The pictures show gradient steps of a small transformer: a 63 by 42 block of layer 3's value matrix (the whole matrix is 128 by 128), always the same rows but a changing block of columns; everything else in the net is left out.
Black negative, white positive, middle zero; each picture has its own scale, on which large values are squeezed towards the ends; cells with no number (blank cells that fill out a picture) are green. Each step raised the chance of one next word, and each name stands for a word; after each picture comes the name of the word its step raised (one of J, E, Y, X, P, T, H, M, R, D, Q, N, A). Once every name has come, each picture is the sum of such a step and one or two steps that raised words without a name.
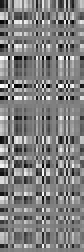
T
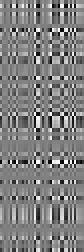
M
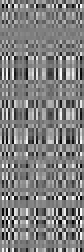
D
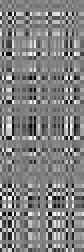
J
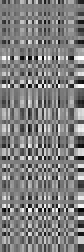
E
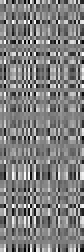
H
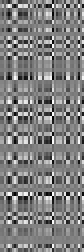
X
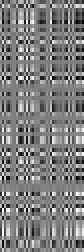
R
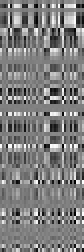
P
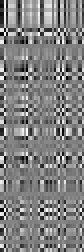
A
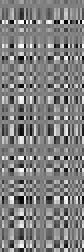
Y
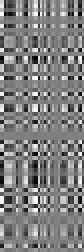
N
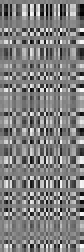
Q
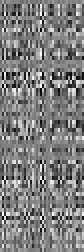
J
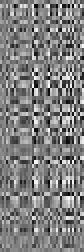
X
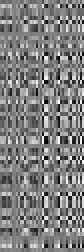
X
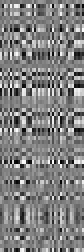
M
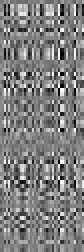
Q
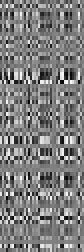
X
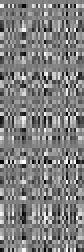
M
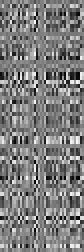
X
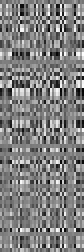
J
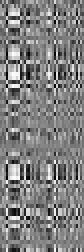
H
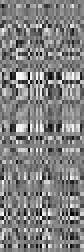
J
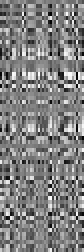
J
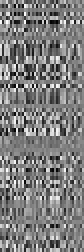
Y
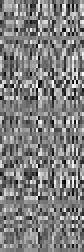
T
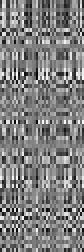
A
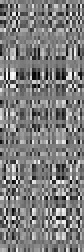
D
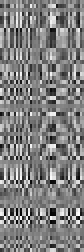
P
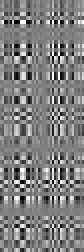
Y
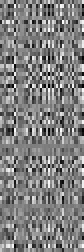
Y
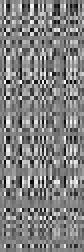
T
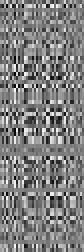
X
